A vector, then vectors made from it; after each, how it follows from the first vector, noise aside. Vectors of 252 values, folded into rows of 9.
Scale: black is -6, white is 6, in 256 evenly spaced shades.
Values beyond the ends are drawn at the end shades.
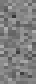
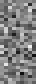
scaled up.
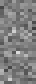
wrapped around, negated.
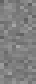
wrapped around, negated, shrunk.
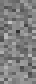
reversed.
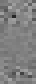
partly zeroed.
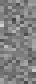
wrapped around, negated.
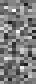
reversed, negated, scaled up.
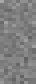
wrapped around, negated, shrunk.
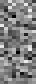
scaled up.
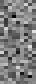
scaled up.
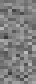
wrapped around.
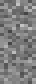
wrapped around, negated.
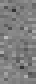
reversed, partly zeroed.
